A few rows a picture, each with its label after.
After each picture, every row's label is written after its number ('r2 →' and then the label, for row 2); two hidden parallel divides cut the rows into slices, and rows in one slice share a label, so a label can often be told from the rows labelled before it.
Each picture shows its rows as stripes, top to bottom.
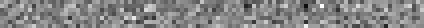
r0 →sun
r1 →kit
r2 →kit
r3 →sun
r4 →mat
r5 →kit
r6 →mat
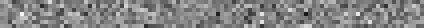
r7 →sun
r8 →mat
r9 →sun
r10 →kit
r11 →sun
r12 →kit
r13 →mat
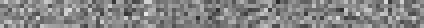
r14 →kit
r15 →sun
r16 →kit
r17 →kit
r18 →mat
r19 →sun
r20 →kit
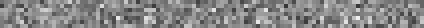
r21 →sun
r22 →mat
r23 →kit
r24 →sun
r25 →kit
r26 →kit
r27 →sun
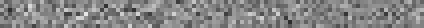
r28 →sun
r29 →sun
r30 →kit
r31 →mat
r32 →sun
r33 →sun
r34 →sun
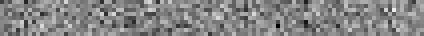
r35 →kit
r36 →sun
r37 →kit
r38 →mat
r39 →sun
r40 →kit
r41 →kit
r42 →sun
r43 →sun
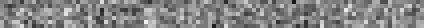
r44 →mat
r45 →sun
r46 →kit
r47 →kit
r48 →sun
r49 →kit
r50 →kit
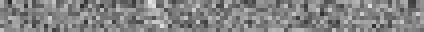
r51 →kit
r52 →kit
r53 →sun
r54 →sun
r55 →sun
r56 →kit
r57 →sun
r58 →sun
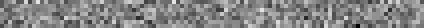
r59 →mat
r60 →sun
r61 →kit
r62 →sun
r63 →kit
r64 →mat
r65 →mat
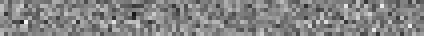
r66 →sun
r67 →kit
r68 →sun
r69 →kit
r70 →kit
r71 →mat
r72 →sun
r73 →sun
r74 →sun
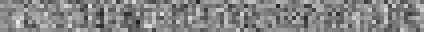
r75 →mat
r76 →kit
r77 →sun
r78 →kit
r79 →kit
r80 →kit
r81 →kit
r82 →sun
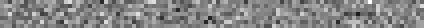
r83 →kit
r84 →sun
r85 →sun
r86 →mat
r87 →sun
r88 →kit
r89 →sun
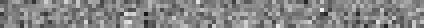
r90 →kit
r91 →sun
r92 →sun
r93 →mat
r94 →sun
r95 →mat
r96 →mat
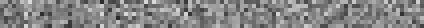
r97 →kit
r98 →mat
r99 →sun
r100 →mat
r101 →sun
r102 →sun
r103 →mat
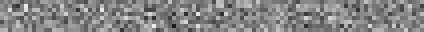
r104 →sun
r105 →mat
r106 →mat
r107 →kit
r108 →mat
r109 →sun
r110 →kit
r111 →sun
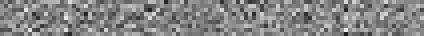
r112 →kit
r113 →mat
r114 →mat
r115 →kit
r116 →kit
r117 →sun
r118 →mat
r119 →kit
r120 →mat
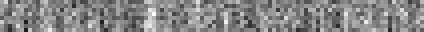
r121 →kit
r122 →sun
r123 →kit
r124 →kit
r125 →kit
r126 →kit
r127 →kit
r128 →kit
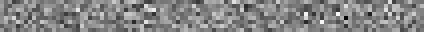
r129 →mat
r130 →kit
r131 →kit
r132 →mat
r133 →mat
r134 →kit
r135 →mat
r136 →sun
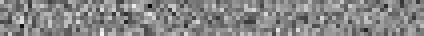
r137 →sun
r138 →mat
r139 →mat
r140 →kit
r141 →kit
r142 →kit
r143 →sun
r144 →mat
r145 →mat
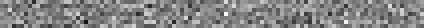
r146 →kit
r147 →mat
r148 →sun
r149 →kit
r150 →sun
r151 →kit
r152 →mat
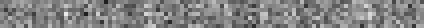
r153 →sun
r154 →kit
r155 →sun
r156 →kit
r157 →sun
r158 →sun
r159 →kit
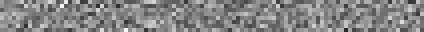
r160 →kit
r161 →mat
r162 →sun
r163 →sun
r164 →sun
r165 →kit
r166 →kit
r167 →mat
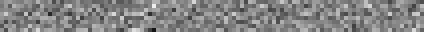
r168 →sun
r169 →kit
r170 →sun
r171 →mat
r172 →kit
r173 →sun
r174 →sun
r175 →mat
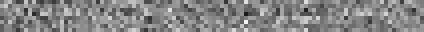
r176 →mat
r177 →sun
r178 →kit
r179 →kit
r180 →mat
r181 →mat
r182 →sun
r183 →mat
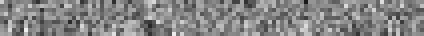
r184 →kit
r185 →kit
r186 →sun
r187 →sun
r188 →kit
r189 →mat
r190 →mat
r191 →mat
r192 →mat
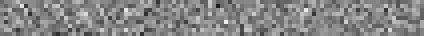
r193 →sun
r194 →kit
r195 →mat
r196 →mat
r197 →sun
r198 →kit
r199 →sun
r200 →mat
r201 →sun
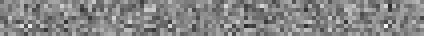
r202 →sun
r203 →kit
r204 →kit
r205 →sun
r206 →sun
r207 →mat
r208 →kit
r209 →mat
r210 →sun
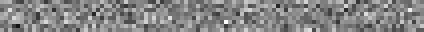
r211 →mat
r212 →kit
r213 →mat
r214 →kit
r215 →kit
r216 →kit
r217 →mat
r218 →mat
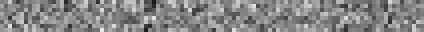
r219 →mat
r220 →mat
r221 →mat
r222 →sun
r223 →kit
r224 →kit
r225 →mat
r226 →mat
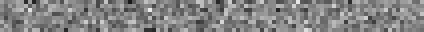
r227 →kit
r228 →sun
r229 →kit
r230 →sun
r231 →sun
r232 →mat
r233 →sun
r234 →mat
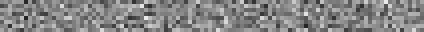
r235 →kit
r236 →mat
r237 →sun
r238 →mat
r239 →kit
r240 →sun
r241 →kit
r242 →mat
